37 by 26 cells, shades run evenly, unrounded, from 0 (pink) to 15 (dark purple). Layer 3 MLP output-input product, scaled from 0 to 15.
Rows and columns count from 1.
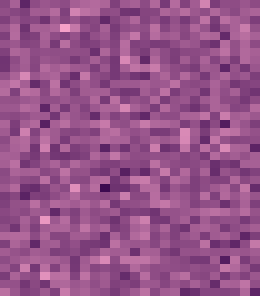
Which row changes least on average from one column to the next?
32
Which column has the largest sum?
12
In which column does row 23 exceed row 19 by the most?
23
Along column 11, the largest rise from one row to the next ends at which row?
24
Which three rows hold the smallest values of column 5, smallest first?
28, 35, 19
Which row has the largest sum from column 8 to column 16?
22
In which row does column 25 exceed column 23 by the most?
30
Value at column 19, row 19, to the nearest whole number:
4
